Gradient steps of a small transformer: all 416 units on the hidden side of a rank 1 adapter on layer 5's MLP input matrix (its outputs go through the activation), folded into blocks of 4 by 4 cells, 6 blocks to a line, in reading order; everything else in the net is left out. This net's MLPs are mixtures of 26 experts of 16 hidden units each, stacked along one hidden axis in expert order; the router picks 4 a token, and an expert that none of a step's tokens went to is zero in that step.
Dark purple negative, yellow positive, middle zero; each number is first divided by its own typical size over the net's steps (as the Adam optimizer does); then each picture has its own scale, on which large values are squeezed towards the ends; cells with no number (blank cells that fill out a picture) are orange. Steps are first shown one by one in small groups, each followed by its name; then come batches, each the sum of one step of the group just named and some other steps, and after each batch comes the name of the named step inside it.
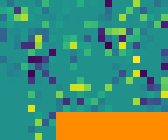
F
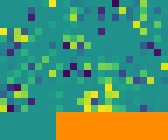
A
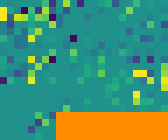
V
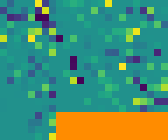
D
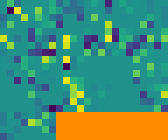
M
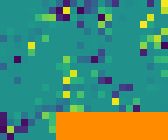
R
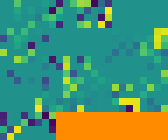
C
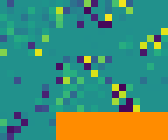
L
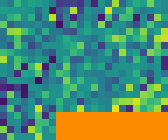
C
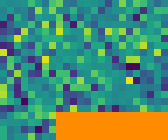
F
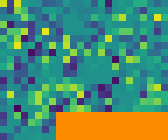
M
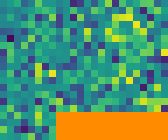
D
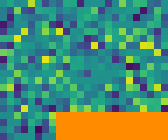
M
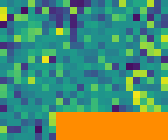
V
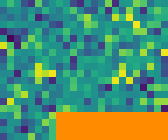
D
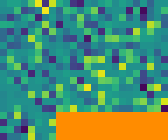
D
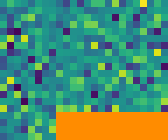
F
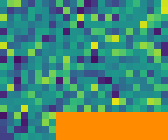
R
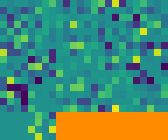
F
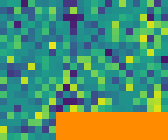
M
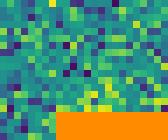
A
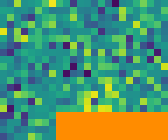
A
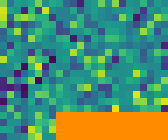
V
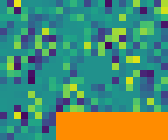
F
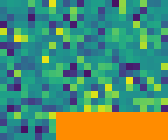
A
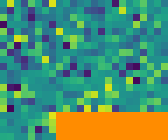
A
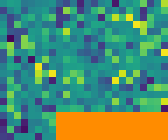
R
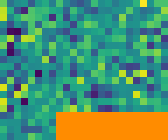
V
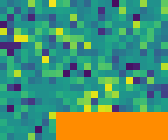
A
